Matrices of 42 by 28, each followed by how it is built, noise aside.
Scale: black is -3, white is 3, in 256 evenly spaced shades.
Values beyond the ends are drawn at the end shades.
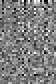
low rank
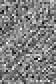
Hankel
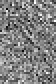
Toeplitz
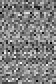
repeating columns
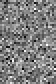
noise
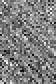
Toeplitz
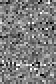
uneven rows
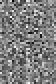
low rank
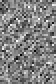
Hankel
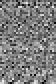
repeating columns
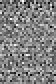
repeating columns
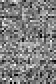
blocks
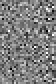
low rank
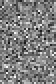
noise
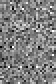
uneven rows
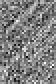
Hankel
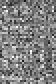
blocks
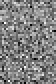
repeating columns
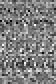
repeating columns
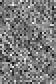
Toeplitz
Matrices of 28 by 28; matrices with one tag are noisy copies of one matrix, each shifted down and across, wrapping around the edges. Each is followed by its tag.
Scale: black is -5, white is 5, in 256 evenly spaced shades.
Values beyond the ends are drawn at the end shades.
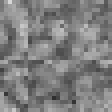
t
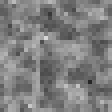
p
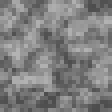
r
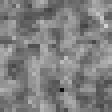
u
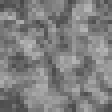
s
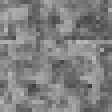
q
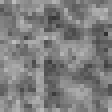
p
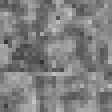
q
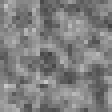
p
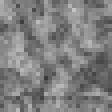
s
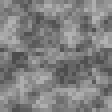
r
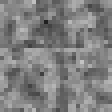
q
